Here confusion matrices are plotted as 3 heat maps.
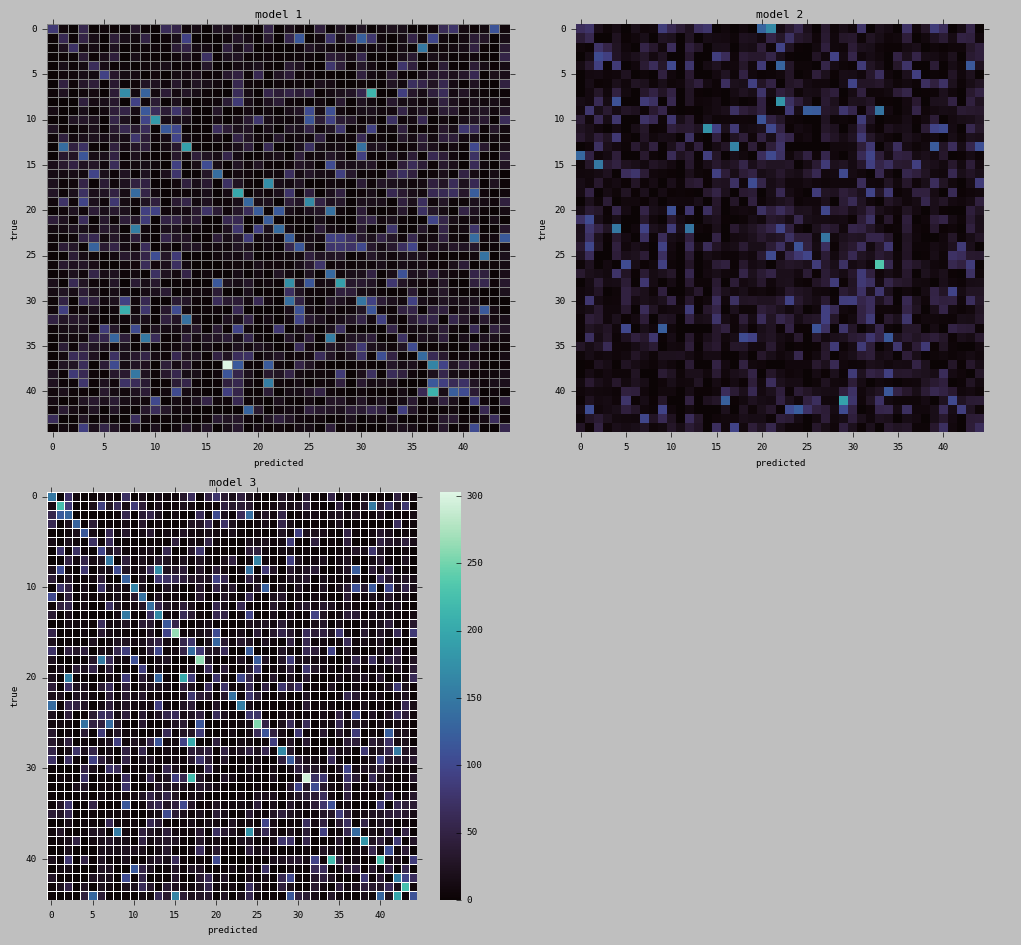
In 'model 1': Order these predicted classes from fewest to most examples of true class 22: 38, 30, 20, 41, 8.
30, 38, 41, 20, 8
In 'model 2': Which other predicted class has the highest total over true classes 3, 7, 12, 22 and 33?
4
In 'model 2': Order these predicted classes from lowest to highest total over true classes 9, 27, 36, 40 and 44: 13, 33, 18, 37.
13, 37, 18, 33
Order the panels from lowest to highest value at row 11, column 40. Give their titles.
model 3, model 1, model 2
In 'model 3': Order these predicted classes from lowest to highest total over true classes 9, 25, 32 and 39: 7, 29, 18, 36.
36, 29, 7, 18
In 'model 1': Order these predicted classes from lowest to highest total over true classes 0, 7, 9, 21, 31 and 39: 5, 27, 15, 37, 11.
15, 5, 27, 11, 37
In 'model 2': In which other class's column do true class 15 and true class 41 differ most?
29
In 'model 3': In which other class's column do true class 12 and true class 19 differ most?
25
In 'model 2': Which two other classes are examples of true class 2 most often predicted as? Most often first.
22, 10
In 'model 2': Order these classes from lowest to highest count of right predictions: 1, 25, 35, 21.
21, 1, 35, 25
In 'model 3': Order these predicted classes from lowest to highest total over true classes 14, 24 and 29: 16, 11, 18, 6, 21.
16, 21, 11, 18, 6
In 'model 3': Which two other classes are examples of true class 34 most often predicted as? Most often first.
9, 16
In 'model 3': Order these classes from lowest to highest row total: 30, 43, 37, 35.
30, 35, 43, 37
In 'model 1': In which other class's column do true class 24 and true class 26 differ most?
4
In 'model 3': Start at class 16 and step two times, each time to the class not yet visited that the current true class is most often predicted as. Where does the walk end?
2
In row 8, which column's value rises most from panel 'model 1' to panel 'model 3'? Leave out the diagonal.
13
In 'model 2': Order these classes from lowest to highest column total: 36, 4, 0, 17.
0, 17, 4, 36
